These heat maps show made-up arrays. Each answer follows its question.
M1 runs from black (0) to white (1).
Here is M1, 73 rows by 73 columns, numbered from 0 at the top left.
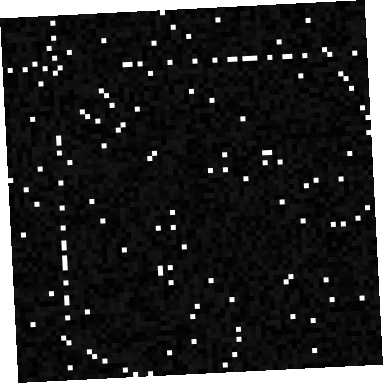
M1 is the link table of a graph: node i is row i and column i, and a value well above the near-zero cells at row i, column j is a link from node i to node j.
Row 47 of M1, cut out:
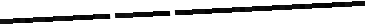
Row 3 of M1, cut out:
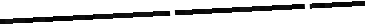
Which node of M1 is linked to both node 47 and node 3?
node 34
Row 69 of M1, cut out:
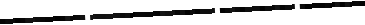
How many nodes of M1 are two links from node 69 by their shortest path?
7
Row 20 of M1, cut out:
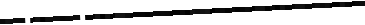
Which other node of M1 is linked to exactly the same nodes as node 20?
node 37
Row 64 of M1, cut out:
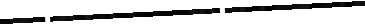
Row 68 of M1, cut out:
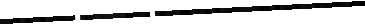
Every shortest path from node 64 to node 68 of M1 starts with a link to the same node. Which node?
node 9
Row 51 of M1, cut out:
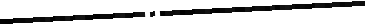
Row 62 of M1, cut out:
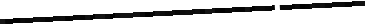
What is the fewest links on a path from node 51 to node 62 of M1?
4
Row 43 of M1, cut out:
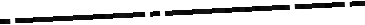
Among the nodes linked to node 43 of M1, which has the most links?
node 29
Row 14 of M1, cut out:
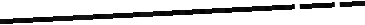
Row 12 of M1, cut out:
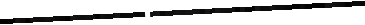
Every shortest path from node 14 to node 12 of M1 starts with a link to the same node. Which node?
node 59
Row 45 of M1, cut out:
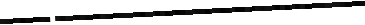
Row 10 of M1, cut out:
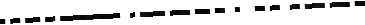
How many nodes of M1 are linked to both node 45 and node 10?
0
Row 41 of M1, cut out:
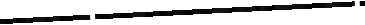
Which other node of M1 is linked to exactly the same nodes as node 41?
node 21
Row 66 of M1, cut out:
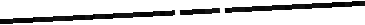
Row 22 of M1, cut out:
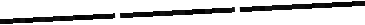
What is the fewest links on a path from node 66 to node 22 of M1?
6
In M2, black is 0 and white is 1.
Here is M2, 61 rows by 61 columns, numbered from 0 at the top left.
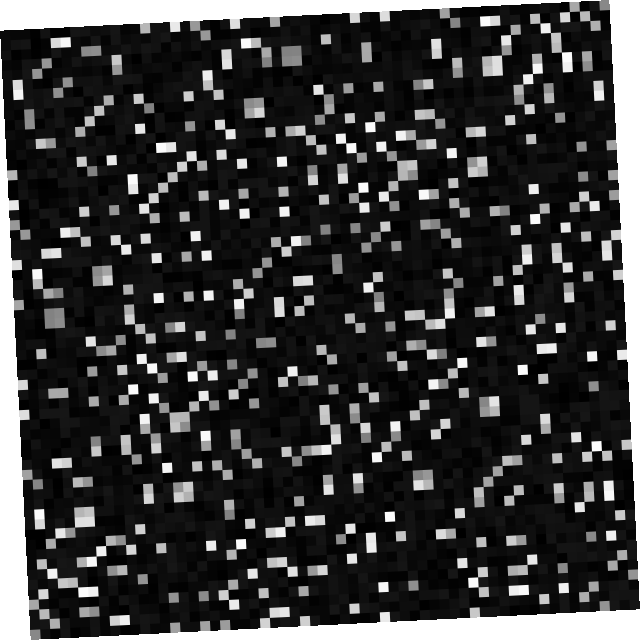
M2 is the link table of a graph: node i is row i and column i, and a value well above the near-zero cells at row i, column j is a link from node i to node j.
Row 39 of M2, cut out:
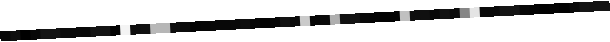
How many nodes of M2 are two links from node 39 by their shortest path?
1
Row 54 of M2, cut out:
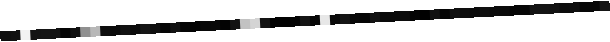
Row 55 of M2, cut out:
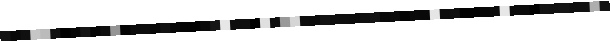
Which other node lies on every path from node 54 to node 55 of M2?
node 59
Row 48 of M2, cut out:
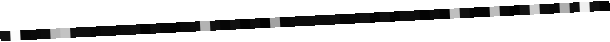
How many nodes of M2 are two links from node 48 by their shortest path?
10
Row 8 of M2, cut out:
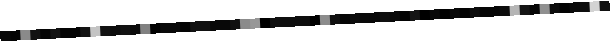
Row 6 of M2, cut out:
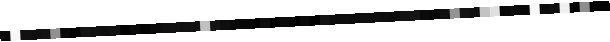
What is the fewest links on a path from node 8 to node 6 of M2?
4
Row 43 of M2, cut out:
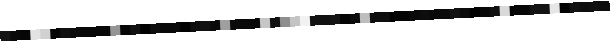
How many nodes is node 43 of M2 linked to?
11
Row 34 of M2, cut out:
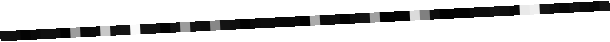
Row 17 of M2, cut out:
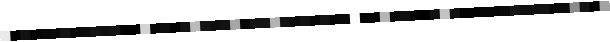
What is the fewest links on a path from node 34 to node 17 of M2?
4
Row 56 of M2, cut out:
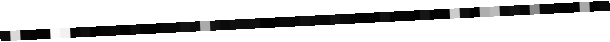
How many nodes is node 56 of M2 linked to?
9
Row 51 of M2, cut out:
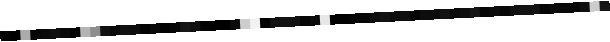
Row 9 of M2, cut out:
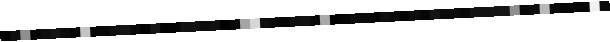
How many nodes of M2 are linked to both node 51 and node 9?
6
